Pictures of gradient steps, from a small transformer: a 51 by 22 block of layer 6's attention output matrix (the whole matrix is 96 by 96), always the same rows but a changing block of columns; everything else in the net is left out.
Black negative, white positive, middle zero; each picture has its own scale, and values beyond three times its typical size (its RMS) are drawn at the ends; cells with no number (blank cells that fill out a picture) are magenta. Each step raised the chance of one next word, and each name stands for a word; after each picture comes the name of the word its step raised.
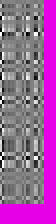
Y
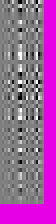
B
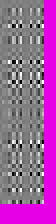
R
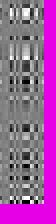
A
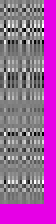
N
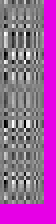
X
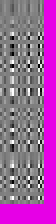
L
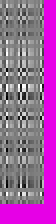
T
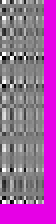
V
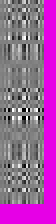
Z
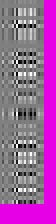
R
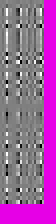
R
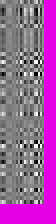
R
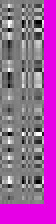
N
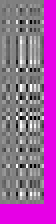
T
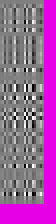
T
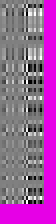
A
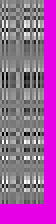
N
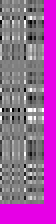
Z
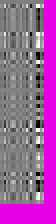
X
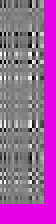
X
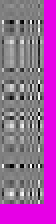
T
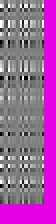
N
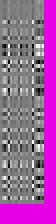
L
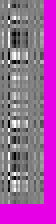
X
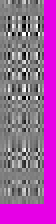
Y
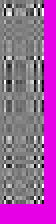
A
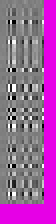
T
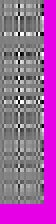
Y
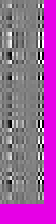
X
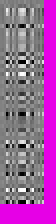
R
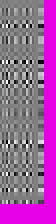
R
